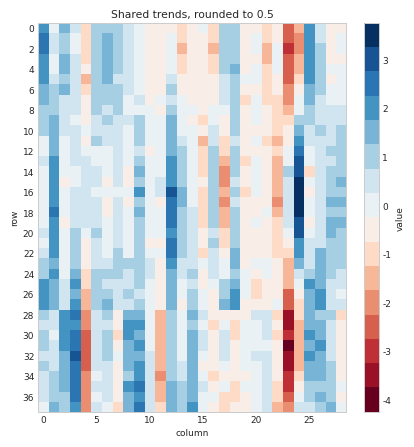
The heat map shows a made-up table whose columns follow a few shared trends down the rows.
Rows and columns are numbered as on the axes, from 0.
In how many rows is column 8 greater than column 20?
29
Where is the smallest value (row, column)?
31, 23
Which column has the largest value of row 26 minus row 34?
18
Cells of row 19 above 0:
16
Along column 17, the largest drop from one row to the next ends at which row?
28
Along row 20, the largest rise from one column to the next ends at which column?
24
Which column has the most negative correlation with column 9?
7
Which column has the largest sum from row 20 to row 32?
3
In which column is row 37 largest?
9
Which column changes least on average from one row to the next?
10
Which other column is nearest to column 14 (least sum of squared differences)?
8
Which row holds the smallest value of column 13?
2
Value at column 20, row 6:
-0.5
